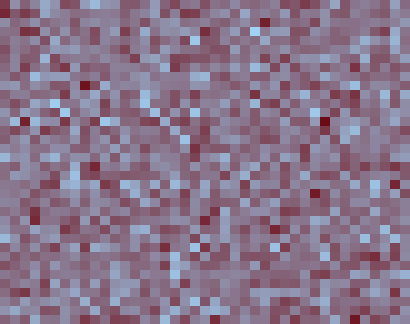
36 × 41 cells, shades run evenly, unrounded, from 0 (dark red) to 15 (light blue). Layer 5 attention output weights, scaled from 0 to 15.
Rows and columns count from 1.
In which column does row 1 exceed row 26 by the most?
28
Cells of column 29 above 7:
19
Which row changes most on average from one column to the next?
14
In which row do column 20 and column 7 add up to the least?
11
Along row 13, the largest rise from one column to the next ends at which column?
7
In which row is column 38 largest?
21
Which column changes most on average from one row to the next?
20
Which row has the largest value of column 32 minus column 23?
13
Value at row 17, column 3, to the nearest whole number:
10
